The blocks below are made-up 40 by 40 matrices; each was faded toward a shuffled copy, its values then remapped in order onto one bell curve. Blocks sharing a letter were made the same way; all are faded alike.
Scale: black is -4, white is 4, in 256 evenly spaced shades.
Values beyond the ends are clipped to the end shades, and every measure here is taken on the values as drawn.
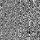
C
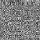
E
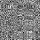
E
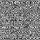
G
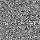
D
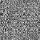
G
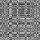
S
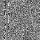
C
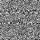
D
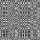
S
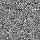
D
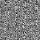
C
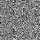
C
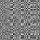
S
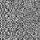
E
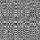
S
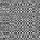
S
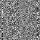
C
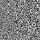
C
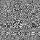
G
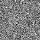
D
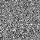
D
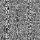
C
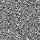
C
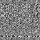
G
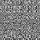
E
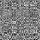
E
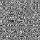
G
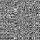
E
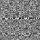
G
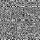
G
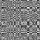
S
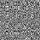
E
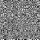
G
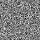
D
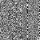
C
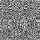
E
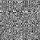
G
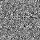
D
